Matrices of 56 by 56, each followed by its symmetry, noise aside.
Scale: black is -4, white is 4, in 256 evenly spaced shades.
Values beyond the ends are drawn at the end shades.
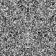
mirrored left to right.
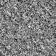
symmetric across the other diagonal.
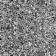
mirrored top to bottom.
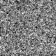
no symmetry.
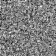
antisymmetric.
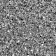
antisymmetric.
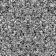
mirrored left to right.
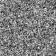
no symmetry.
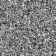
antisymmetric.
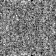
mirrored top to bottom.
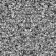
mirrored left to right.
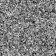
no symmetry.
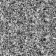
mirrored top to bottom.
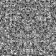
mirrored left to right.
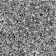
symmetric across the other diagonal.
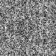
mirrored top to bottom.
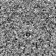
mirrored left to right.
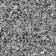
no symmetry.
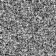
antisymmetric.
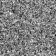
antisymmetric.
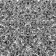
mirrored left to right.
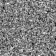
antisymmetric.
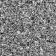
antisymmetric.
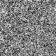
no symmetry.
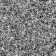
no symmetry.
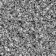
symmetric across the other diagonal.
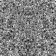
mirrored left to right.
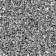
symmetric across the other diagonal.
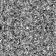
mirrored top to bottom.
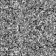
mirrored top to bottom.
